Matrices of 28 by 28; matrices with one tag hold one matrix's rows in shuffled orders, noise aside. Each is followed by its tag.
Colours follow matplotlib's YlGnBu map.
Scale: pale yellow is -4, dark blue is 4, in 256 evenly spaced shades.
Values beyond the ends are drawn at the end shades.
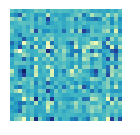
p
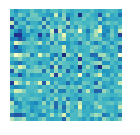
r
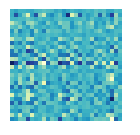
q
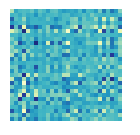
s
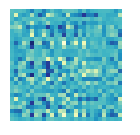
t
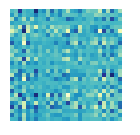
s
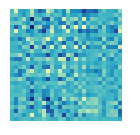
t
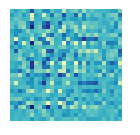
t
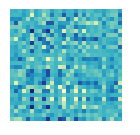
t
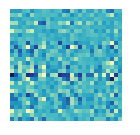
q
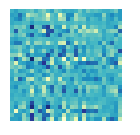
t
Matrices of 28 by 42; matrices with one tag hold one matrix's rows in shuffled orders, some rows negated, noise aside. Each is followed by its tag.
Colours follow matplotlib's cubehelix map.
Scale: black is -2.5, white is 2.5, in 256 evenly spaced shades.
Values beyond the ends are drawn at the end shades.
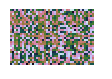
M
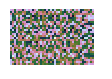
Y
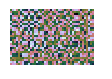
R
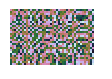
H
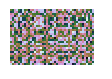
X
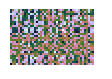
R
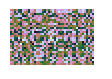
X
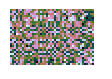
Y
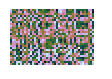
H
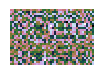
X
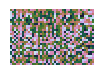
Y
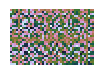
R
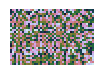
Y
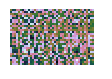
R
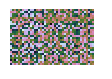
R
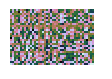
M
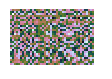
M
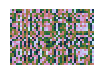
H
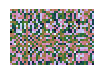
H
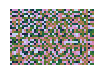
R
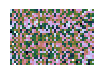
Y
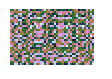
X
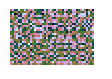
X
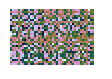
R
